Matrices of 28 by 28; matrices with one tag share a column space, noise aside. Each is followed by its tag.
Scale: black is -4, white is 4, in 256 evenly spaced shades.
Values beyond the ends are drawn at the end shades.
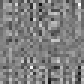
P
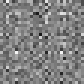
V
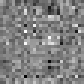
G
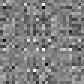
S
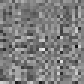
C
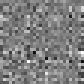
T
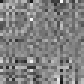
P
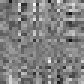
P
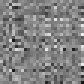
S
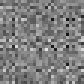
S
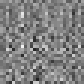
C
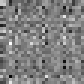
G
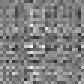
C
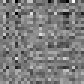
V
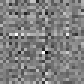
V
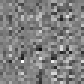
T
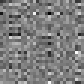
V
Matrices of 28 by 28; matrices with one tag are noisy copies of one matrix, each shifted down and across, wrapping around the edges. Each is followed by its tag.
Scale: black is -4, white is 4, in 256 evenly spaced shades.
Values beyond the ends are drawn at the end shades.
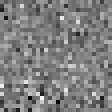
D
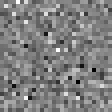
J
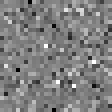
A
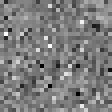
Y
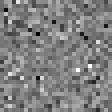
J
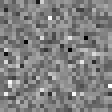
J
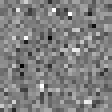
A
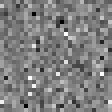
Y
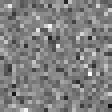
J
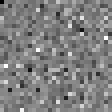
Y
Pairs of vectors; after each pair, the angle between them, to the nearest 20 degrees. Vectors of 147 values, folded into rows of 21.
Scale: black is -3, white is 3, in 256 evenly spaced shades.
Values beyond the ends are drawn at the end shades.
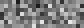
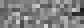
100 degrees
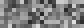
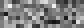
120 degrees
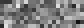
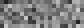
60 degrees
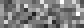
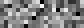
120 degrees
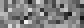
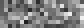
160 degrees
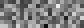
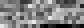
60 degrees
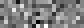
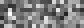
100 degrees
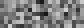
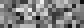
140 degrees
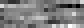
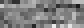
40 degrees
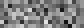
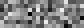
60 degrees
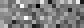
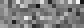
20 degrees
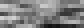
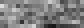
40 degrees
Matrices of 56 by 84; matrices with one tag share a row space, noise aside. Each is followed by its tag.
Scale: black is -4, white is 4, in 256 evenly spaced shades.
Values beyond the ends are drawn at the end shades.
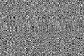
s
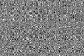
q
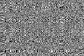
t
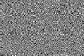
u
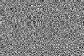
u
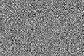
u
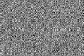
u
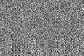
u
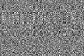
q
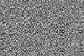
t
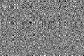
q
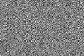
s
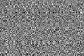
s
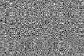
t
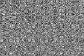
t
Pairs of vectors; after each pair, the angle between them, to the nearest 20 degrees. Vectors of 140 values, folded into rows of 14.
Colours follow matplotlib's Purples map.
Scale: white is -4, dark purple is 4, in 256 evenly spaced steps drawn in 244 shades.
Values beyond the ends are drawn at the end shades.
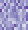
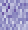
60 degrees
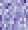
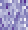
40 degrees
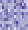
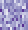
140 degrees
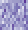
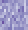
140 degrees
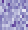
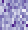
20 degrees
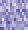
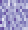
40 degrees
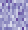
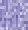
100 degrees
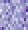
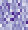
100 degrees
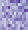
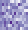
160 degrees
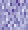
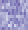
40 degrees
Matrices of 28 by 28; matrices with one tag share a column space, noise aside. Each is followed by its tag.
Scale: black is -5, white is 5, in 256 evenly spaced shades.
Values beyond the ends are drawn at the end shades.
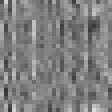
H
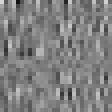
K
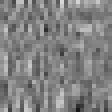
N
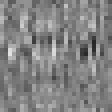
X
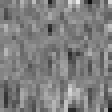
N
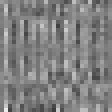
H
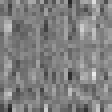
H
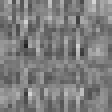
K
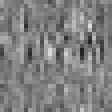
X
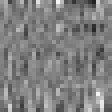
N
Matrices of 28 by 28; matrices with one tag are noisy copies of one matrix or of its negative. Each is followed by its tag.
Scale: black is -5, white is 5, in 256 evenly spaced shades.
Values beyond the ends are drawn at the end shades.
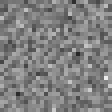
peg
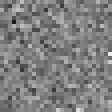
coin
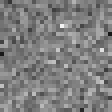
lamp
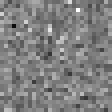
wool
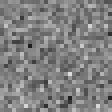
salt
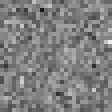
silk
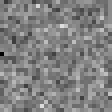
lamp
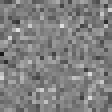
lamp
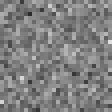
silk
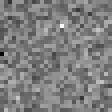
lamp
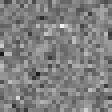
lamp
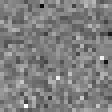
salt
